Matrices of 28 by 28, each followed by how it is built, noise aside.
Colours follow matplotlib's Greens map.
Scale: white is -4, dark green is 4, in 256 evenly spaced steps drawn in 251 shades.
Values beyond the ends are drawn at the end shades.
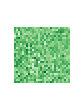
lower triangular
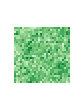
smooth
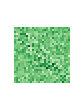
banded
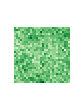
smooth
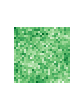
smooth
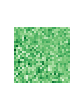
lower triangular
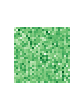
banded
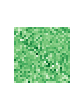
banded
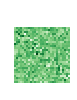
banded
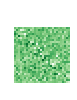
banded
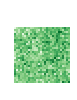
smooth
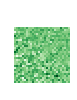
lower triangular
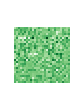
low rank
